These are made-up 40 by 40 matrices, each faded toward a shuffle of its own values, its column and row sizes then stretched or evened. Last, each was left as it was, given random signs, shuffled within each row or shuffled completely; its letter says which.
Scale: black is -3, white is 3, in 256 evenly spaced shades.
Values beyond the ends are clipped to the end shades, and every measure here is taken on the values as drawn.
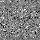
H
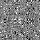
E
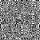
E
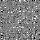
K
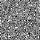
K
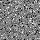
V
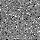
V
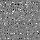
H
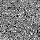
H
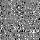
E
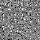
K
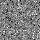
V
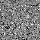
H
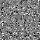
K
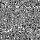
H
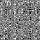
E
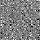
E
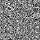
E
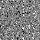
K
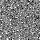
V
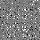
E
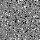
K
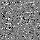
K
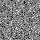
V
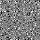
E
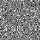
E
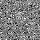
H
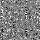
K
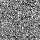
V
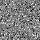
H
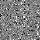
K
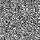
E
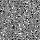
V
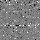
H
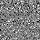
H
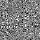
K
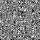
E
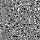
K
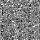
K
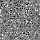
K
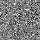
K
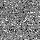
H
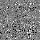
K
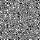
K
